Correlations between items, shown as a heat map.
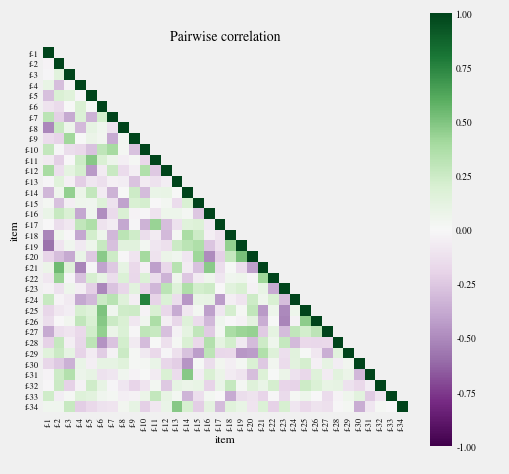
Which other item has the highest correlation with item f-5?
f-11
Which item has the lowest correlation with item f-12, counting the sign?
f-5
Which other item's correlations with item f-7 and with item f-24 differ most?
f-4
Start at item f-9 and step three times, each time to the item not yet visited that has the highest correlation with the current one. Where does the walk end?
f-31
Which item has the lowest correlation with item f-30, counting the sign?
f-14
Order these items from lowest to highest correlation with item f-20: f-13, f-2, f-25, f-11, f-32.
f-2, f-11, f-13, f-32, f-25
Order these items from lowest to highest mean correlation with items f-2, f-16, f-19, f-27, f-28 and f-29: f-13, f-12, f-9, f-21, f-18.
f-12, f-9, f-13, f-18, f-21
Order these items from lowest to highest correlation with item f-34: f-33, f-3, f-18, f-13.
f-33, f-18, f-3, f-13
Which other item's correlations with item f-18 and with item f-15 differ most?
f-8
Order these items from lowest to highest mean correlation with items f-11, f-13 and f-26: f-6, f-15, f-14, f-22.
f-15, f-22, f-14, f-6
